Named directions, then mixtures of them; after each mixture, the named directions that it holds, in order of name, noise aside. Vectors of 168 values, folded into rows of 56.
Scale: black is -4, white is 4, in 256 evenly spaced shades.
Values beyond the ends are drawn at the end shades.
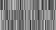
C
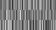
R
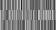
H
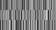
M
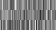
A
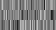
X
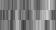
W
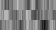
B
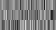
X.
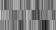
B, C.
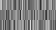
C, M, R.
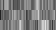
B, C.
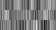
B, M, W.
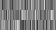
X.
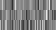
A, R, W.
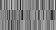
C, H, X.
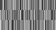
C, R, X.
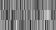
C, W.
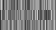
C, H, X.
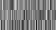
A, R.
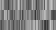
B, W, X.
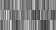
B, R, X.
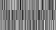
C, H, M.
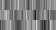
B, M, X.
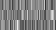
X.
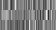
A, M.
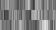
B.
